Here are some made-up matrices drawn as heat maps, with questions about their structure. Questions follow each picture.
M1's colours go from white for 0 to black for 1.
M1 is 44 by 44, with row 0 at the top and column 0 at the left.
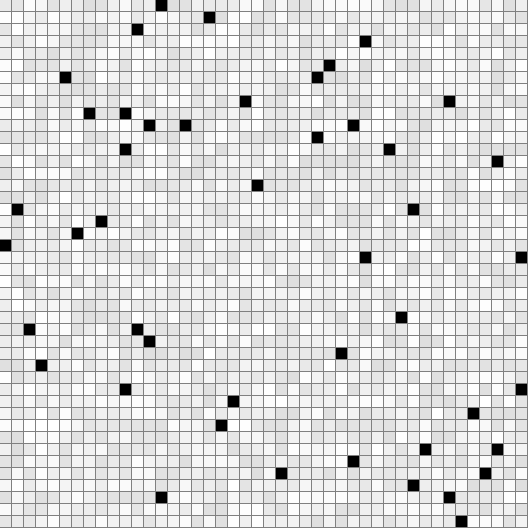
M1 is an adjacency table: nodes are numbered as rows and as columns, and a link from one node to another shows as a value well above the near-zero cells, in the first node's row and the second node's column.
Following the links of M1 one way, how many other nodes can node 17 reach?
5
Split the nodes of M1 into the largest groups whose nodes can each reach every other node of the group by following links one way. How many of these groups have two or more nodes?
6
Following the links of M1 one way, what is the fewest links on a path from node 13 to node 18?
4
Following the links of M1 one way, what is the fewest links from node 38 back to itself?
6
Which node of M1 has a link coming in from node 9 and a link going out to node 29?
node 10
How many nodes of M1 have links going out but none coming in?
1
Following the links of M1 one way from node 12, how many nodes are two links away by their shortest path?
3
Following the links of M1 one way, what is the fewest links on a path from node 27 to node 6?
5
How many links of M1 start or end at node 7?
1
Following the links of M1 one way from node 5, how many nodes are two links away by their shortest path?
2
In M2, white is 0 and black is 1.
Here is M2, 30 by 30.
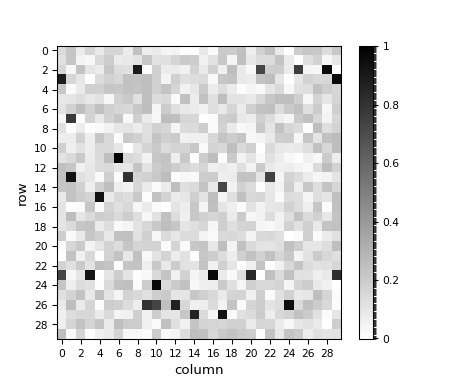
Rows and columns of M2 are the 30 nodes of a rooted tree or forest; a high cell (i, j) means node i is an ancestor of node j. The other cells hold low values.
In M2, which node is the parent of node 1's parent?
13
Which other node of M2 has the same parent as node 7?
22
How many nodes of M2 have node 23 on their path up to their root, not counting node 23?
5
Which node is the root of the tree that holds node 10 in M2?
26
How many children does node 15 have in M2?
1
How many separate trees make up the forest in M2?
10
